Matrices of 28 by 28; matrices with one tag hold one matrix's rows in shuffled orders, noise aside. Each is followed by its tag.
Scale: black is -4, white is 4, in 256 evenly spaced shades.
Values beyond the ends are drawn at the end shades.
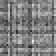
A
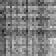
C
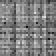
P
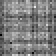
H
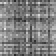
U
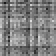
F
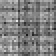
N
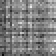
C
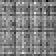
P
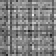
A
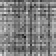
U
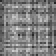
H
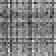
A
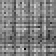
P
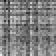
F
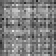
H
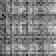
C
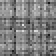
P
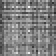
H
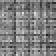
P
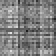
N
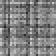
F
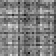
N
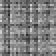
F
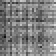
C
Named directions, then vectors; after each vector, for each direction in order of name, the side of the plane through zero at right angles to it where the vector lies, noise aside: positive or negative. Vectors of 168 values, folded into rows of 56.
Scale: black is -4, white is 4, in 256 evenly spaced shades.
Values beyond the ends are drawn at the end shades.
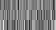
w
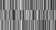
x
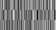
positive, negative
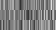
negative, negative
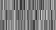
negative, negative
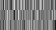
negative, positive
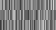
negative, negative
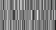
negative, positive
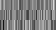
negative, negative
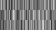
negative, negative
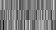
negative, negative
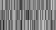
negative, negative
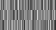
negative, positive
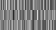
negative, positive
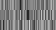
negative, negative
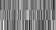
positive, positive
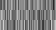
positive, positive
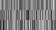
negative, negative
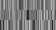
negative, negative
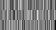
negative, positive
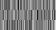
positive, negative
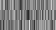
negative, negative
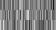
positive, positive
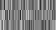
positive, positive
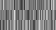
negative, negative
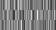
negative, positive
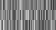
positive, positive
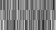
positive, positive
